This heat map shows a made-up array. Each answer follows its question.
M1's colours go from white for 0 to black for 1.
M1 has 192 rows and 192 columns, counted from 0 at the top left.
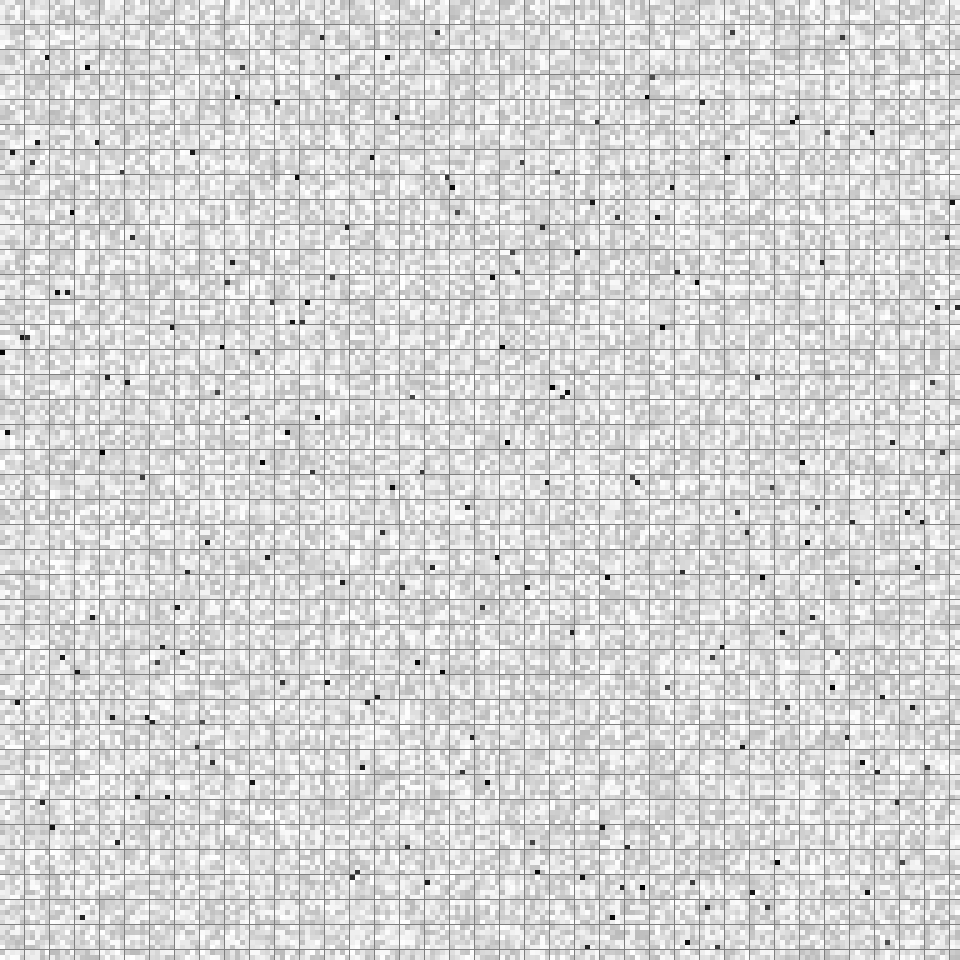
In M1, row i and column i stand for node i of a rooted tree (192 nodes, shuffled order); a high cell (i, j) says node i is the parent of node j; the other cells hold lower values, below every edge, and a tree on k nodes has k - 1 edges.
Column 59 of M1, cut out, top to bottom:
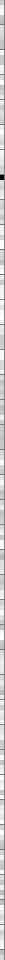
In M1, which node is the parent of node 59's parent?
121
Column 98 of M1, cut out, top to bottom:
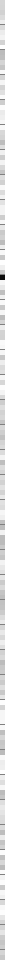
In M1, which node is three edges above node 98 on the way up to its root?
90
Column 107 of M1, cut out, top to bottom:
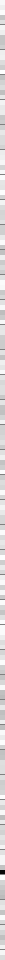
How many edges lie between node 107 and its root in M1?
6
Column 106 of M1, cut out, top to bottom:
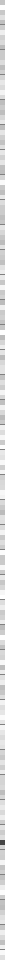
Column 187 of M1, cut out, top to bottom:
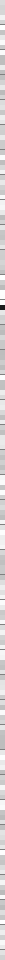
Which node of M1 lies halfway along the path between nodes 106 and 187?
64
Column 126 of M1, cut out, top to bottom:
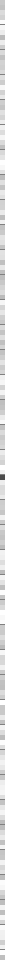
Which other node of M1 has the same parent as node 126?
28
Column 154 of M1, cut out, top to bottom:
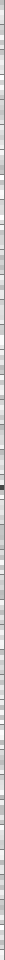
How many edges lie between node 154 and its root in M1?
4
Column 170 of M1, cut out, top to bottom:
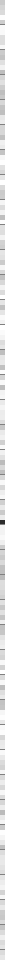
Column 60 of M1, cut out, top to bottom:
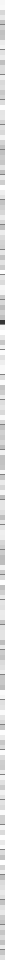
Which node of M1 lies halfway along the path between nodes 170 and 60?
19
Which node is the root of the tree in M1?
95
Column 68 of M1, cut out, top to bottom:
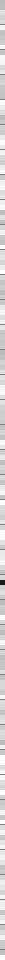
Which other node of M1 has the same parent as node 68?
171
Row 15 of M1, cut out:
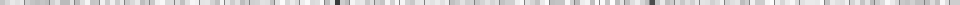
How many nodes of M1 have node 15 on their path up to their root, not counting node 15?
6
